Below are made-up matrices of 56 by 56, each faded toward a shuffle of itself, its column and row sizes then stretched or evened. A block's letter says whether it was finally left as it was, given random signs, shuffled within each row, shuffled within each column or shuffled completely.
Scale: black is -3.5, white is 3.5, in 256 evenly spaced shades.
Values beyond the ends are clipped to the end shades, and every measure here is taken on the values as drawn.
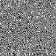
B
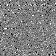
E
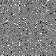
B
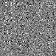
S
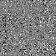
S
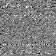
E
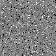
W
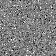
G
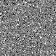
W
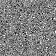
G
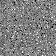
G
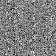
W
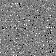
E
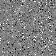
W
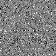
E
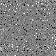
B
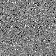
E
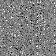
W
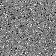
G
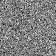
G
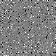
B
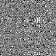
B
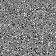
E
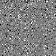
B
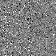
W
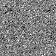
E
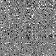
B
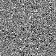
W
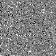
S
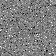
G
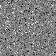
G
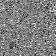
W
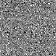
S
